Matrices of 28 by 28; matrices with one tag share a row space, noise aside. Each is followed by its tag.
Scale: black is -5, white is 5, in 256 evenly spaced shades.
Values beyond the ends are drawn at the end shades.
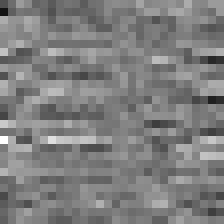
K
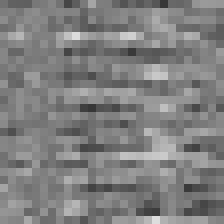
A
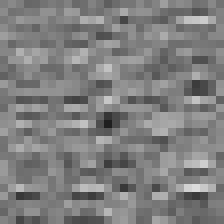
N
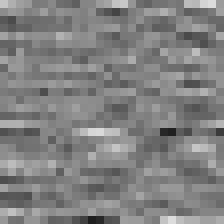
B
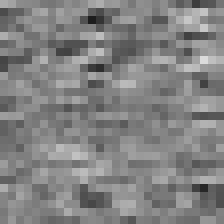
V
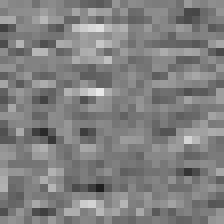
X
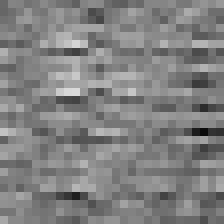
V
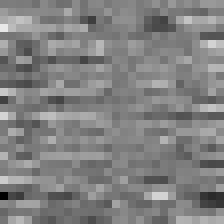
K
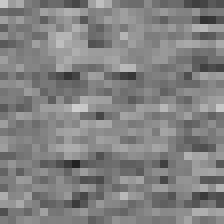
V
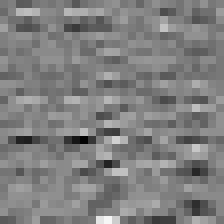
N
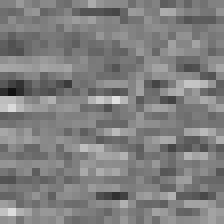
B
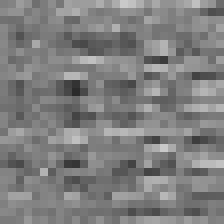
A
